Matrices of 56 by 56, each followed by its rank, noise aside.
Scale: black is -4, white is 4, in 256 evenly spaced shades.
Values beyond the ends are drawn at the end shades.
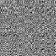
seven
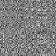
six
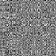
five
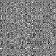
six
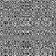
four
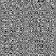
six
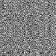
eight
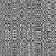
four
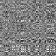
five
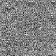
eight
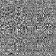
seven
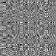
five
